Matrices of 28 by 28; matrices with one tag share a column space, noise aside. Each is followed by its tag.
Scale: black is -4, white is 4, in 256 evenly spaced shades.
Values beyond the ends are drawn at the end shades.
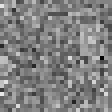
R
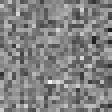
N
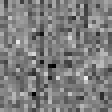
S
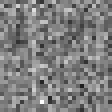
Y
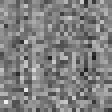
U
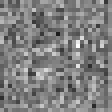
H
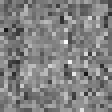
S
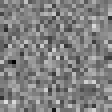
U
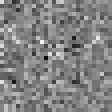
Y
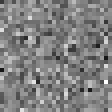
N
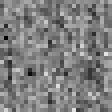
S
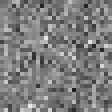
U
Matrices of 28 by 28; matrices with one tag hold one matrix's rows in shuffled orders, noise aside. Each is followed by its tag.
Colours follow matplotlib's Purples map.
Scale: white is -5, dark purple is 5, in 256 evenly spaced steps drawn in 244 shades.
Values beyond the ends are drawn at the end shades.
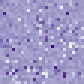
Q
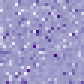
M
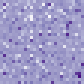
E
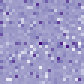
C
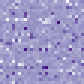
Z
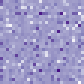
C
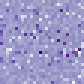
C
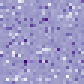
Z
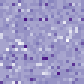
Z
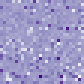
C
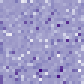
C
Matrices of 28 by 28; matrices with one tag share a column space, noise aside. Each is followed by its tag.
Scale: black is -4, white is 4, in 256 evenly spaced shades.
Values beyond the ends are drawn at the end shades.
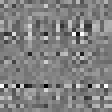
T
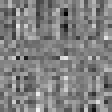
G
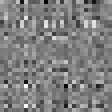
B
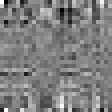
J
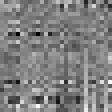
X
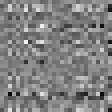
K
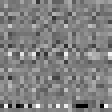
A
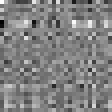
B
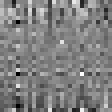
J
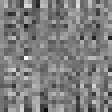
G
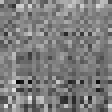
X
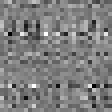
T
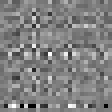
A
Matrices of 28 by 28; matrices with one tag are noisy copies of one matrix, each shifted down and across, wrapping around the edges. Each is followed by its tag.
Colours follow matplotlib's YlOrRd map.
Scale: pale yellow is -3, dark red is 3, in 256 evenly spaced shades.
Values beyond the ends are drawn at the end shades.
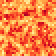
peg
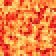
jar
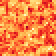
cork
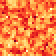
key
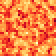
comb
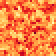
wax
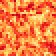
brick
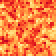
key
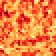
peg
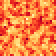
comb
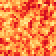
comb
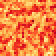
peg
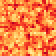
wax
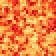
comb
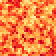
comb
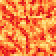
brick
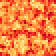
wax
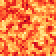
comb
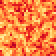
key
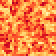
key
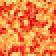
peg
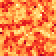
peg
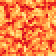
wax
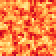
wax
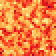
comb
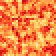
brick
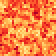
key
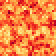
wax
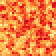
comb
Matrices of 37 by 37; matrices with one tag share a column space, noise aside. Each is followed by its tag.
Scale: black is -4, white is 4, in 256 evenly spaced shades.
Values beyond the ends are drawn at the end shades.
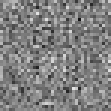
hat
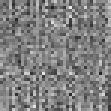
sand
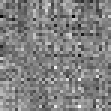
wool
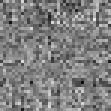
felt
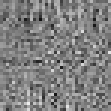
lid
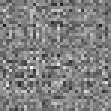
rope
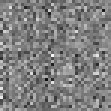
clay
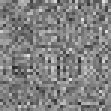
hat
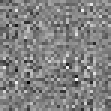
rope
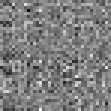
rope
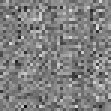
clay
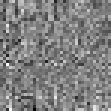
lid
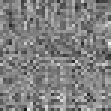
lid
